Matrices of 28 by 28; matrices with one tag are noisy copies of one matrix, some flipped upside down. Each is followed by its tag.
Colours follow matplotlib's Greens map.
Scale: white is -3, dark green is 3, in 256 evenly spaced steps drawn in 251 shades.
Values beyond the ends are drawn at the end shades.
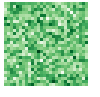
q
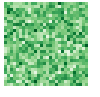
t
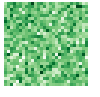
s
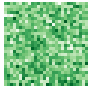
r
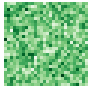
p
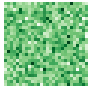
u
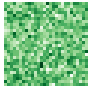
q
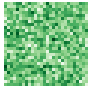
u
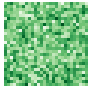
p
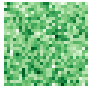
r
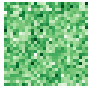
r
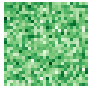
s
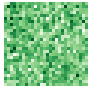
s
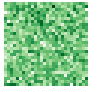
q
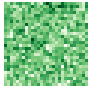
r
